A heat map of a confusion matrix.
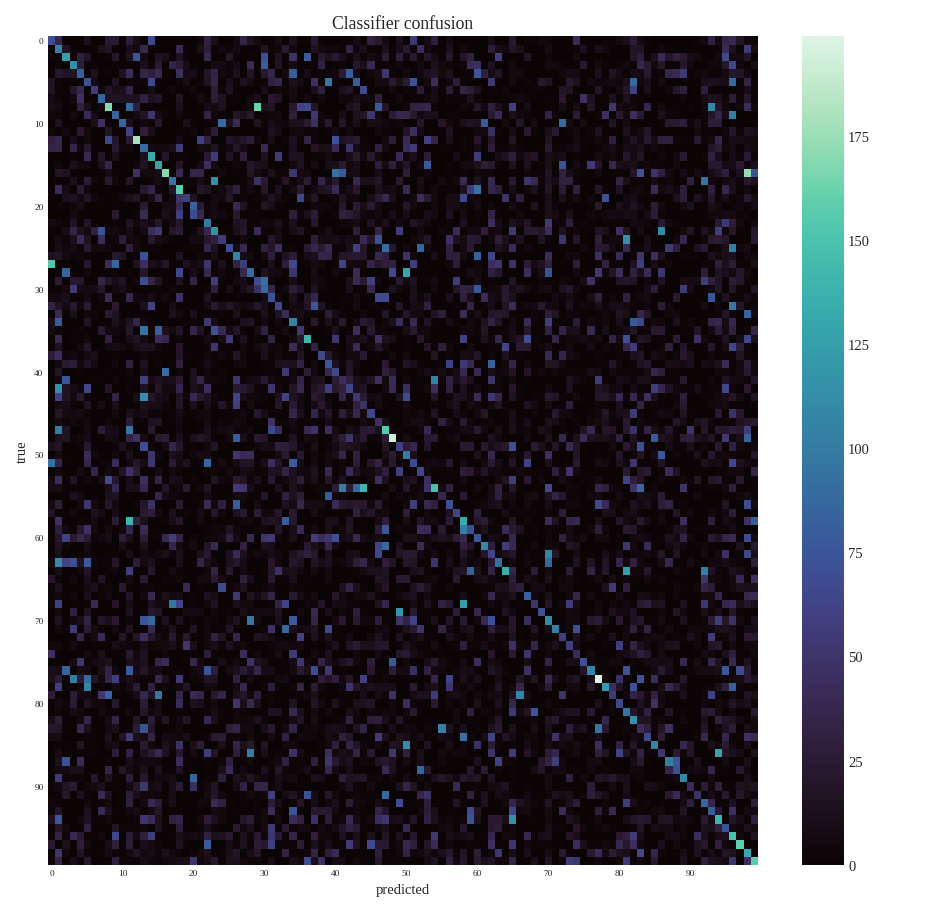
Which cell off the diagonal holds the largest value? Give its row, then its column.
16, 98
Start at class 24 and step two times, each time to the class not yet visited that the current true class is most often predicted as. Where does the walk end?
68
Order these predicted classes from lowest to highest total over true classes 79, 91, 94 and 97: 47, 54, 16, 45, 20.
16, 20, 45, 54, 47
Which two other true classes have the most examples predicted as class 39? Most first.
5, 55
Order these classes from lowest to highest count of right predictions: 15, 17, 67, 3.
67, 17, 3, 15
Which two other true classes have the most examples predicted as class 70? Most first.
62, 63
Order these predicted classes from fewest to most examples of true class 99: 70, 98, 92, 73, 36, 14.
14, 70, 92, 98, 73, 36
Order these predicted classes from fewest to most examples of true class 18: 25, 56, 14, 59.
56, 25, 14, 59
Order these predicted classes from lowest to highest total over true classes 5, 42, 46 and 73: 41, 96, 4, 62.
4, 41, 62, 96
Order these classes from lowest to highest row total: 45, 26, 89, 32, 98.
45, 89, 32, 98, 26
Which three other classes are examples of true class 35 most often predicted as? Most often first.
13, 15, 23
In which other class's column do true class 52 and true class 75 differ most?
48
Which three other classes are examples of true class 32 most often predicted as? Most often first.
96, 37, 14
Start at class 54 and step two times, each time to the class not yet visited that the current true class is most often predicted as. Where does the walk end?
26
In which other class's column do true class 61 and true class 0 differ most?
47
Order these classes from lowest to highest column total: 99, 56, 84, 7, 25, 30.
25, 7, 84, 56, 30, 99
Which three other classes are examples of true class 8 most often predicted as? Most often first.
29, 93, 11
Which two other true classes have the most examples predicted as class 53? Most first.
15, 12
